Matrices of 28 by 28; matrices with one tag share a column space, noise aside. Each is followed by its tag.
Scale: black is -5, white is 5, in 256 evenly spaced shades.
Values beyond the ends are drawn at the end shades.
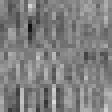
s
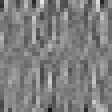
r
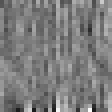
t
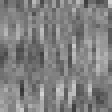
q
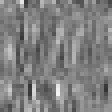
q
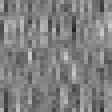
s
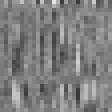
q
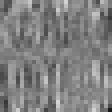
r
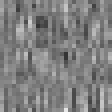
s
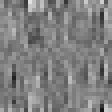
r
